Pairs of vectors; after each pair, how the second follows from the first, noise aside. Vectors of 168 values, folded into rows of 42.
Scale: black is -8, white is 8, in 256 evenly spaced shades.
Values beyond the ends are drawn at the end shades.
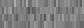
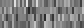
scaled up.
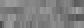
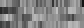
reversed, scaled up.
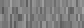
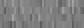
reversed, negated, partly zeroed.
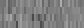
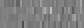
reversed, negated, partly zeroed.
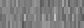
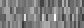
scaled up.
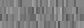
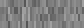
reversed.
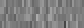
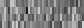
wrapped around, scaled up.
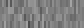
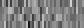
scaled up.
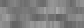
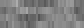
reversed, negated.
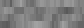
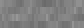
reversed, negated, shrunk.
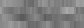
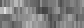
wrapped around, scaled up.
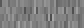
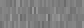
reversed, negated, shrunk.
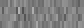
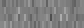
reversed, negated, partly zeroed.
